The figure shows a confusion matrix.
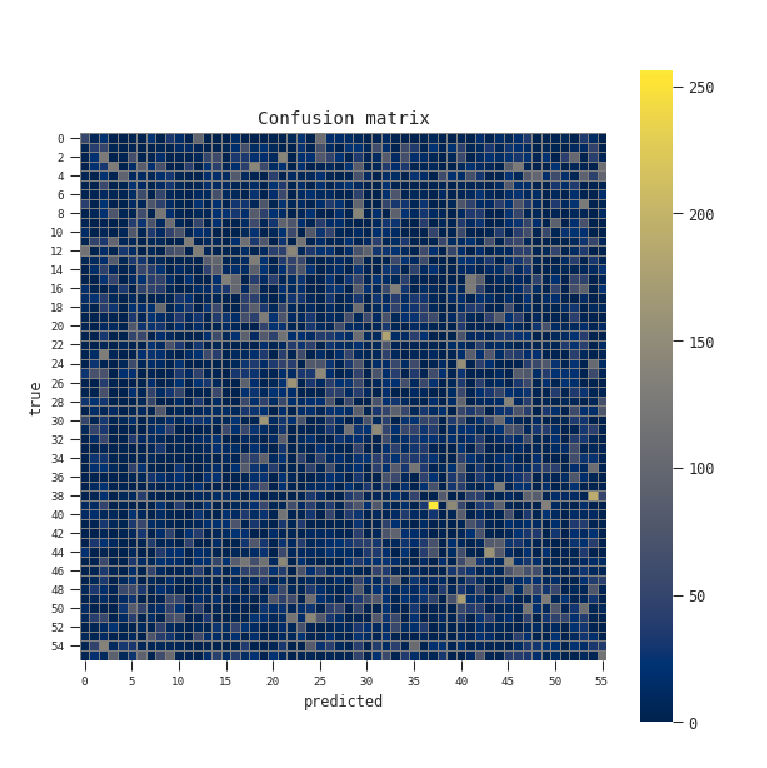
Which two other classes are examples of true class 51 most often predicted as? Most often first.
24, 22
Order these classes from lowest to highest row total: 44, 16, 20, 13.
20, 44, 13, 16
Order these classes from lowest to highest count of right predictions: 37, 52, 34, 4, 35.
52, 34, 37, 4, 35
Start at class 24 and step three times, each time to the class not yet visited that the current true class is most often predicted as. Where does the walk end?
32
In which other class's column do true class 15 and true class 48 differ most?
41
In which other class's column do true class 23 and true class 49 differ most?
40
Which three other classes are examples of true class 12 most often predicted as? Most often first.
22, 0, 30
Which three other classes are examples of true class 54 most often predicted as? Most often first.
2, 35, 24
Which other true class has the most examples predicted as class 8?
18
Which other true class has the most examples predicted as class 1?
25
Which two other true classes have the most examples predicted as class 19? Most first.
30, 45
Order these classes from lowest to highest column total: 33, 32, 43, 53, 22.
43, 22, 53, 33, 32
